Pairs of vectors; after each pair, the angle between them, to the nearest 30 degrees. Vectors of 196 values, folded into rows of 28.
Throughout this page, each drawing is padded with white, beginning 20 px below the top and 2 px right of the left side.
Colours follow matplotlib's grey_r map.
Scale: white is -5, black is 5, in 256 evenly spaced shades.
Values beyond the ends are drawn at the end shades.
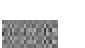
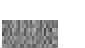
30 degrees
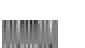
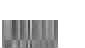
90 degrees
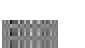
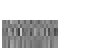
120 degrees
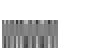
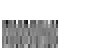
120 degrees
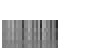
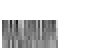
120 degrees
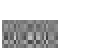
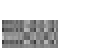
90 degrees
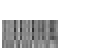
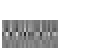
90 degrees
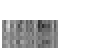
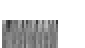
120 degrees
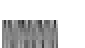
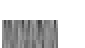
30 degrees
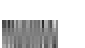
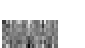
60 degrees
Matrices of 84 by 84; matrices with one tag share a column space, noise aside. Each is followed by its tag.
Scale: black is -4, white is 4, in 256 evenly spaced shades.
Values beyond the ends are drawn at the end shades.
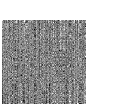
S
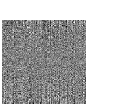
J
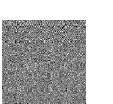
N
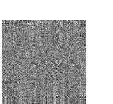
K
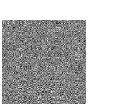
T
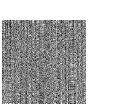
S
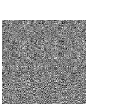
T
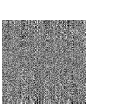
J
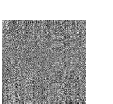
J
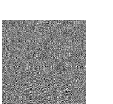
T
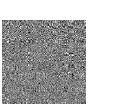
N
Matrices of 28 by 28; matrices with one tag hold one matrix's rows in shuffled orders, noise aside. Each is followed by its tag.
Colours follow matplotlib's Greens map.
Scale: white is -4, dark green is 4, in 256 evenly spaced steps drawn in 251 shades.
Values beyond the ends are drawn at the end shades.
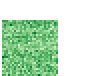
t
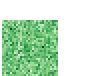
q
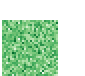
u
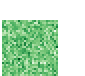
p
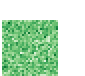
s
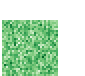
q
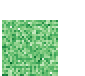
t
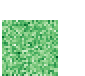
p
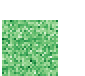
t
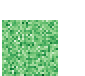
q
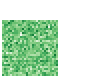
s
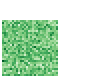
t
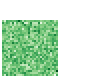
p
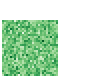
q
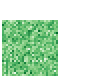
p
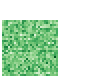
s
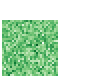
u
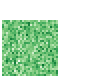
q
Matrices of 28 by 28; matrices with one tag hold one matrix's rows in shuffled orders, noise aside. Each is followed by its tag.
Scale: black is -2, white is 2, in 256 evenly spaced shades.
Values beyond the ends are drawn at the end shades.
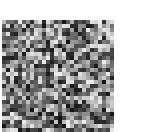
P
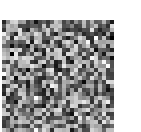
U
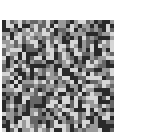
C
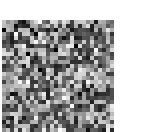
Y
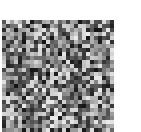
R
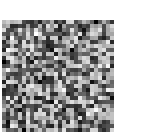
P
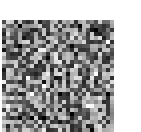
R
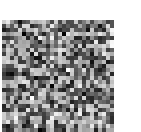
Y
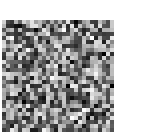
R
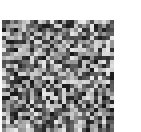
U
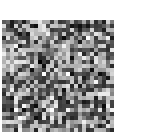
Y
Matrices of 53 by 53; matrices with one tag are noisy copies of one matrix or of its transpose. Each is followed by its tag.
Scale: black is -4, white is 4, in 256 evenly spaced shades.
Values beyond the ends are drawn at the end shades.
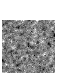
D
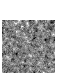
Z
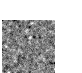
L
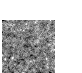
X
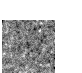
X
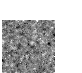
D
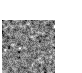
L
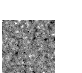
Z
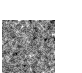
Z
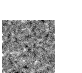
D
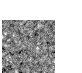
Z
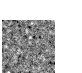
L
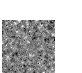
Z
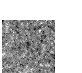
X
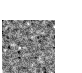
L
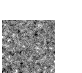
Z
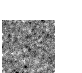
D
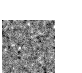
L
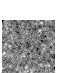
X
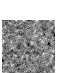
D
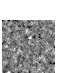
L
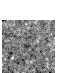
X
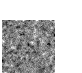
D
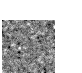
L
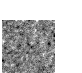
D
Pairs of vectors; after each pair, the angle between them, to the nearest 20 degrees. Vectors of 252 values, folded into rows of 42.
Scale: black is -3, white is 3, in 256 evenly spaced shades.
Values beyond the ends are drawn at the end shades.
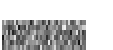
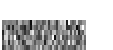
60 degrees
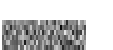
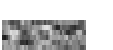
100 degrees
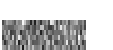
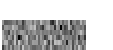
140 degrees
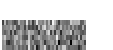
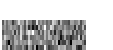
40 degrees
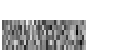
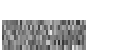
80 degrees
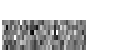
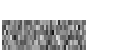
120 degrees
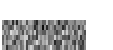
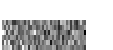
80 degrees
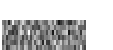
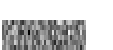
160 degrees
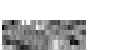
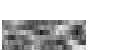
100 degrees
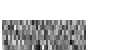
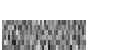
140 degrees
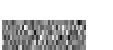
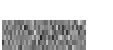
160 degrees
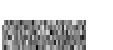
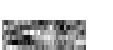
80 degrees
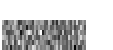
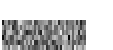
140 degrees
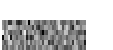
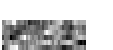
80 degrees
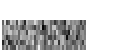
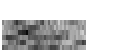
80 degrees
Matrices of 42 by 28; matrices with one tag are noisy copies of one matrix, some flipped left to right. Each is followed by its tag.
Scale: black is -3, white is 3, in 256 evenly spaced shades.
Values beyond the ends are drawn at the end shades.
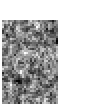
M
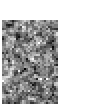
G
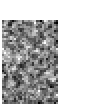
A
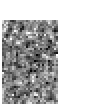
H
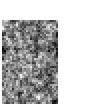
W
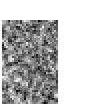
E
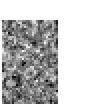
A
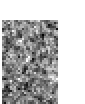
G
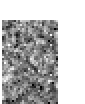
G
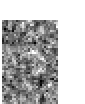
M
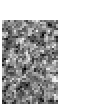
G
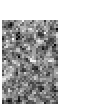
G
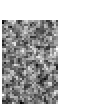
A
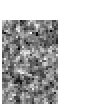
M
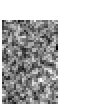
E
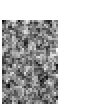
A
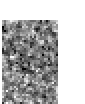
H
